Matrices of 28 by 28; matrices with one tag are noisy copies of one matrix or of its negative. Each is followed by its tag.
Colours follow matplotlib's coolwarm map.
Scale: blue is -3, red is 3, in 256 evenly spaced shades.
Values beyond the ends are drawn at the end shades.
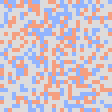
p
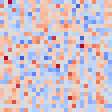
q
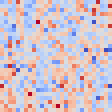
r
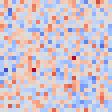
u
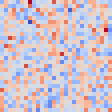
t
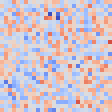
u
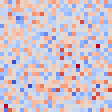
p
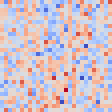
t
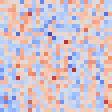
q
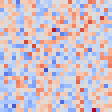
r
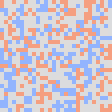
r
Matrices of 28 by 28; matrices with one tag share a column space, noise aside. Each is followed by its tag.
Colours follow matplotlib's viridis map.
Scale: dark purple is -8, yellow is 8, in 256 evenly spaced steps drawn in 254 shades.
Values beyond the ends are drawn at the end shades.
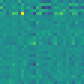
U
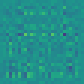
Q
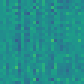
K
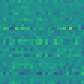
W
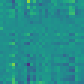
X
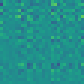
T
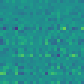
W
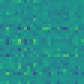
W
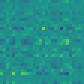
W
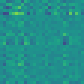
U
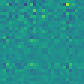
T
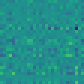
W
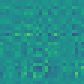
Q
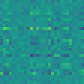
W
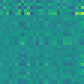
U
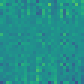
X
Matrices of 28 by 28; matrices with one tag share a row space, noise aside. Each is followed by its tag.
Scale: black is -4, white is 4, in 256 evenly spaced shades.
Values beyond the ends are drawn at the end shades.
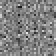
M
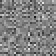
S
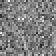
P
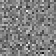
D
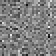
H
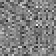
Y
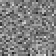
Y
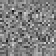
Y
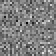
D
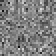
P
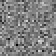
P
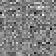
S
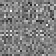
D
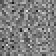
Y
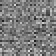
S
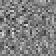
Y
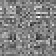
S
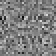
P
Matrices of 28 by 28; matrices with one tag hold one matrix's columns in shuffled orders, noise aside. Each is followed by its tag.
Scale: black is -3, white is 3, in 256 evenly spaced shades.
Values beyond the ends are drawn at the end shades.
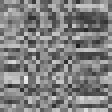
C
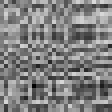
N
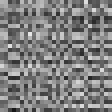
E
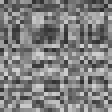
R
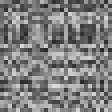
R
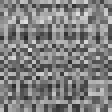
N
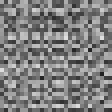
E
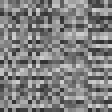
E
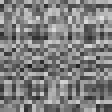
N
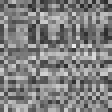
R
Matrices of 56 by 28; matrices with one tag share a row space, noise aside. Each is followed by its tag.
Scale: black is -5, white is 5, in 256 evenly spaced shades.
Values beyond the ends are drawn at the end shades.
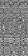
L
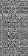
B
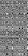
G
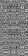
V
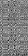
B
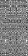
V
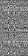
B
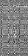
B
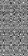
L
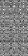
L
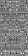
V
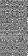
G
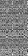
G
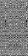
V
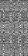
L
